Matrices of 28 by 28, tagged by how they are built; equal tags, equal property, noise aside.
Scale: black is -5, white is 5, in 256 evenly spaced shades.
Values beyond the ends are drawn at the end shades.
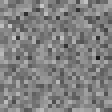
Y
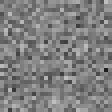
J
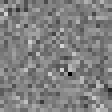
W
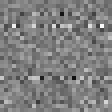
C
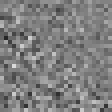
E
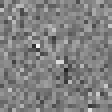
W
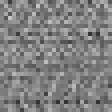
Y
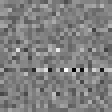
C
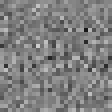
C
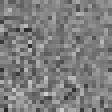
E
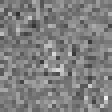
W
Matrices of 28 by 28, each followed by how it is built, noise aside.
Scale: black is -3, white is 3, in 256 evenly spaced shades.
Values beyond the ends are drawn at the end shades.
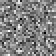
repeating rows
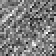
Hankel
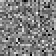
noise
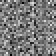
repeating rows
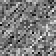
Hankel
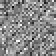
Hankel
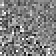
lower triangular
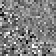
lower triangular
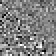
lower triangular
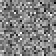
repeating rows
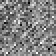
Hankel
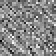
Toeplitz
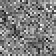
Toeplitz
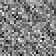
Toeplitz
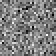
repeating rows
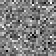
noise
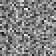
repeating rows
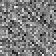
Toeplitz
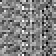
repeating rows
